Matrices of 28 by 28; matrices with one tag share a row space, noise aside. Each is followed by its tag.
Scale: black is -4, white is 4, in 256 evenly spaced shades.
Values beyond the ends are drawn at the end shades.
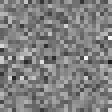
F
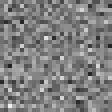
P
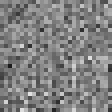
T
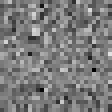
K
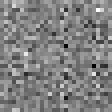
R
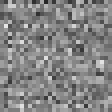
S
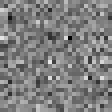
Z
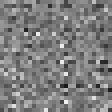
R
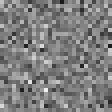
F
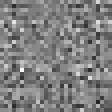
P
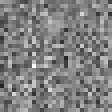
F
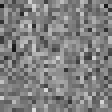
F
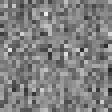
F
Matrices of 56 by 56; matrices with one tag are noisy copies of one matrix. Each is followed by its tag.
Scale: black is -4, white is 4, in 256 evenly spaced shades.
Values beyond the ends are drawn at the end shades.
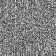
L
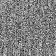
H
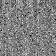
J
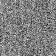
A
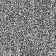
A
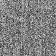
H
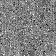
A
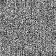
L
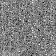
A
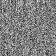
J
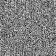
L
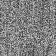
A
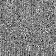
L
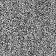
A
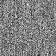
L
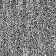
J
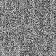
A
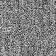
A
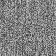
L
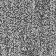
A
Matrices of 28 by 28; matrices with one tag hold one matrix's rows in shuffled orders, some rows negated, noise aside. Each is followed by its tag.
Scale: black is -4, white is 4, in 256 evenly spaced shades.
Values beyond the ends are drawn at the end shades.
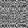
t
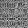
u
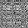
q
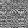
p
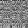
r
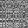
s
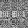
r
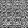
q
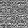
p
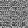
r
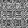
q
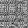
u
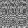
t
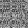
r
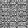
t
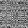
p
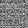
s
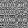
u
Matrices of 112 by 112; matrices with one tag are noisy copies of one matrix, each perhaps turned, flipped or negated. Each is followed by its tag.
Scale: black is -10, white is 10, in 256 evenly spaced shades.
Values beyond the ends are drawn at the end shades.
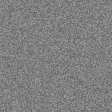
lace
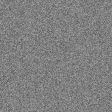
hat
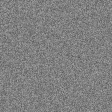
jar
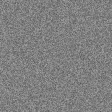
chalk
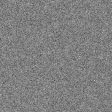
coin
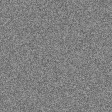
jar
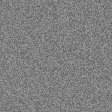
chalk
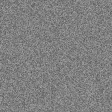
chalk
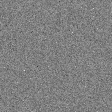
chalk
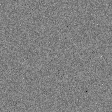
lace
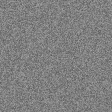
coin
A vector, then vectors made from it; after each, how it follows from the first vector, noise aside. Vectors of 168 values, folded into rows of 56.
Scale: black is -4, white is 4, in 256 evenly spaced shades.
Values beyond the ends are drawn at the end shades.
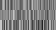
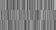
reversed, shrunk.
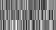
wrapped around, negated.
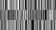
wrapped around, negated.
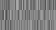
wrapped around, shrunk.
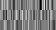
wrapped around, negated.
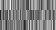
wrapped around, negated.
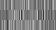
wrapped around, partly zeroed.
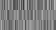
reversed, shrunk.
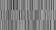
reversed, shrunk.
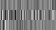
wrapped around, partly zeroed.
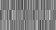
wrapped around, shrunk.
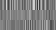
wrapped around, partly zeroed.
